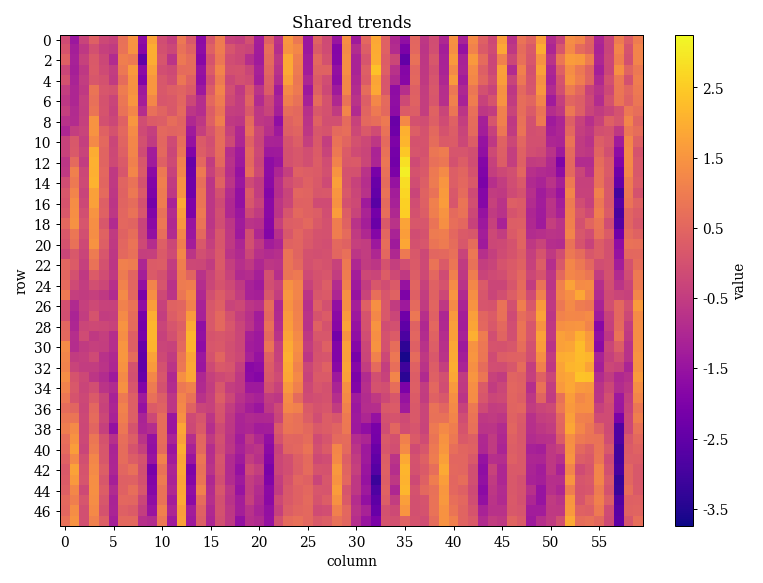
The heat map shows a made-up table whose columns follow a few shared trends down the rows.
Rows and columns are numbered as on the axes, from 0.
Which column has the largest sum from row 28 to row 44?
52
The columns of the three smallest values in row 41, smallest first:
57, 32, 21
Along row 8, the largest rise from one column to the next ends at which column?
35
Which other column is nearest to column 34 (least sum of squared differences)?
22
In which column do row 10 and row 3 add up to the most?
7
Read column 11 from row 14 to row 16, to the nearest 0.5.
-0.5 -0.5 -1
